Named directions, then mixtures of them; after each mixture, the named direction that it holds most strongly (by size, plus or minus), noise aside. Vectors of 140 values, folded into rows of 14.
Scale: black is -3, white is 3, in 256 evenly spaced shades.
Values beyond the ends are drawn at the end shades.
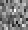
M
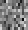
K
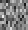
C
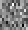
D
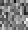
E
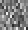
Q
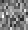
C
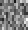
E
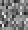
E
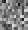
K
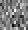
Q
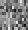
K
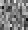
E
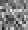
C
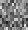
D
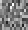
D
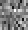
K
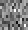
M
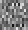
D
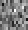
M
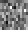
C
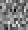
M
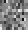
K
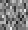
C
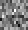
M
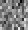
K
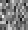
C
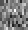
M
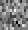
M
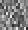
Q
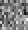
E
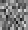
K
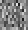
Q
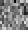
E
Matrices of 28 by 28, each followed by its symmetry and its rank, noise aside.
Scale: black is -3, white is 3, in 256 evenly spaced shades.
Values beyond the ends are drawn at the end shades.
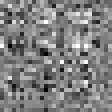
no symmetry, rank four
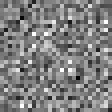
symmetric, rank six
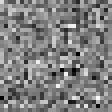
no symmetry, rank eight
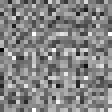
no symmetry, rank four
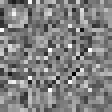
symmetric, rank six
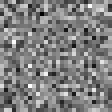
antisymmetric, rank eight
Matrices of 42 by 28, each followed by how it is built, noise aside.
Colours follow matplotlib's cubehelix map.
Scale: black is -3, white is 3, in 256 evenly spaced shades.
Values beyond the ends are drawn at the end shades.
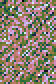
Hankel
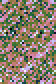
Hankel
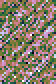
Hankel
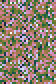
repeating rows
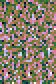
repeating columns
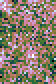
smooth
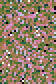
sparse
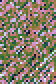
Hankel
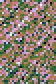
Hankel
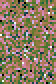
sparse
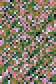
Hankel
